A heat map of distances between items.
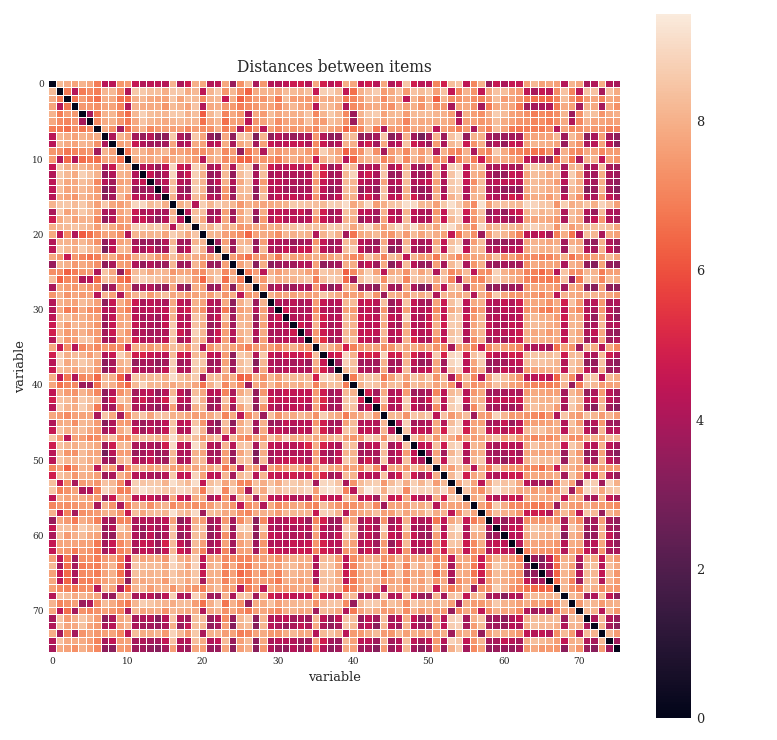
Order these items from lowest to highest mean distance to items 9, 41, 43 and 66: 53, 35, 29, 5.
29, 35, 53, 5
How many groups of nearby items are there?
6
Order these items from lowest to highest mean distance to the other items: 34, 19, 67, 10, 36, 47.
34, 36, 10, 67, 47, 19
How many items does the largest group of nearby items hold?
43
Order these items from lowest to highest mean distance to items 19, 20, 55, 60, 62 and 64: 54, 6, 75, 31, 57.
75, 31, 57, 6, 54
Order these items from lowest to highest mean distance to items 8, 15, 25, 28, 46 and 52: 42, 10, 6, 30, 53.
30, 42, 6, 10, 53
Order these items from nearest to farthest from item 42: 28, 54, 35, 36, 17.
17, 36, 35, 28, 54
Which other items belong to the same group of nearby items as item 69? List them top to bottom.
4, 5, 26, 40, 54
